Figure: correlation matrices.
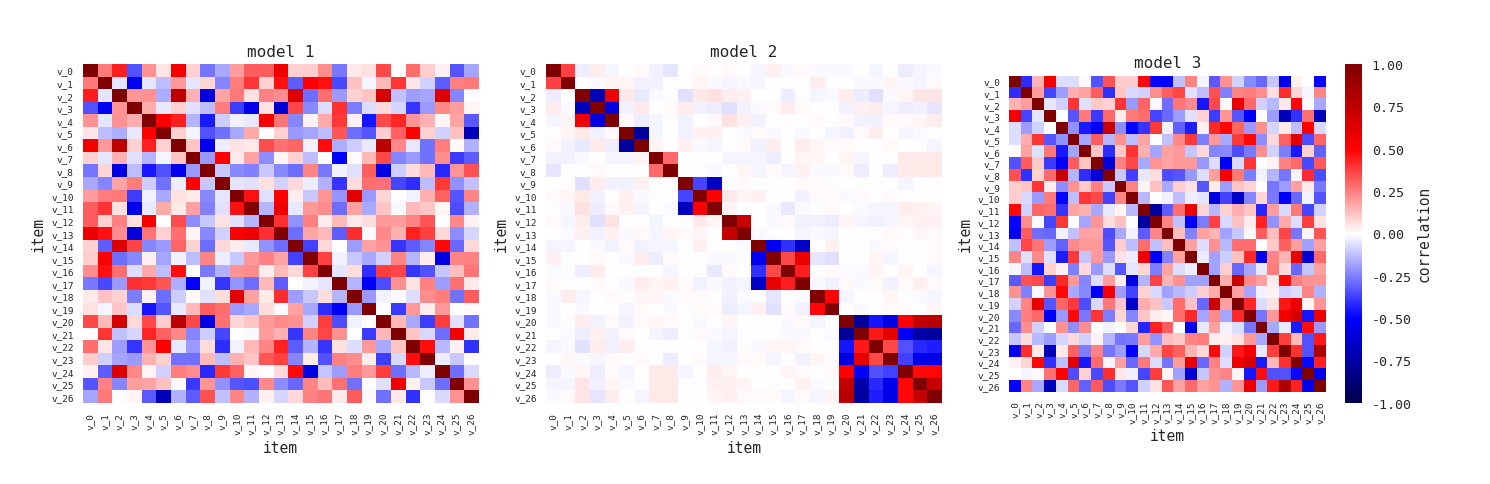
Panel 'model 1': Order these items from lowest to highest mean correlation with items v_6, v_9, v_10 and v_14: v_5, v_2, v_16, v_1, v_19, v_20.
v_5, v_1, v_19, v_16, v_20, v_2
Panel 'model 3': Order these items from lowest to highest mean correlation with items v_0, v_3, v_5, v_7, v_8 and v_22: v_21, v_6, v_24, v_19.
v_21, v_6, v_19, v_24
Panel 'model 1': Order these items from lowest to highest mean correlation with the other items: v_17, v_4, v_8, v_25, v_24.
v_8, v_17, v_25, v_24, v_4
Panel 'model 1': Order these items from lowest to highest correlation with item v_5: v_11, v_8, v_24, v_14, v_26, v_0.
v_26, v_8, v_14, v_24, v_0, v_11
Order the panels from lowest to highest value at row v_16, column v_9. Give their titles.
model 3, model 1, model 2
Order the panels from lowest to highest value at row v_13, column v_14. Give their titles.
model 1, model 2, model 3
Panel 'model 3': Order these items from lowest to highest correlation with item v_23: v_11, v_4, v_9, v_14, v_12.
v_9, v_11, v_4, v_12, v_14
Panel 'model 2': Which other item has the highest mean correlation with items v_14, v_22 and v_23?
v_21
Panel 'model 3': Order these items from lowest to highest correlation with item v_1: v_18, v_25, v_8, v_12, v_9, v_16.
v_8, v_18, v_16, v_25, v_9, v_12
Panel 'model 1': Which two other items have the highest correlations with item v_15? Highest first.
v_1, v_16
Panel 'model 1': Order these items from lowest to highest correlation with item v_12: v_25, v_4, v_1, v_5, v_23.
v_5, v_1, v_25, v_23, v_4
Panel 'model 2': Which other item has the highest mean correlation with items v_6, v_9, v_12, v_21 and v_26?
v_13
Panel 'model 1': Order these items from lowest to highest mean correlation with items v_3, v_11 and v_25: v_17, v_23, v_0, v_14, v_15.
v_0, v_23, v_14, v_15, v_17
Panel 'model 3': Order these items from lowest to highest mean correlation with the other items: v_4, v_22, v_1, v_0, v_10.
v_10, v_0, v_4, v_22, v_1
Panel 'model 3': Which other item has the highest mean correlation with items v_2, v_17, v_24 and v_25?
v_19
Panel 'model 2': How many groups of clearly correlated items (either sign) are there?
9
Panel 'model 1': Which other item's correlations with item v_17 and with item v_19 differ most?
v_4
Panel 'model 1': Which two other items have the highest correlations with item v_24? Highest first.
v_2, v_14
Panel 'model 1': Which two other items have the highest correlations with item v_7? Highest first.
v_9, v_20
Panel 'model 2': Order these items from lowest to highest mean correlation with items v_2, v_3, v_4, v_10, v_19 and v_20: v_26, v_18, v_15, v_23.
v_23, v_15, v_18, v_26
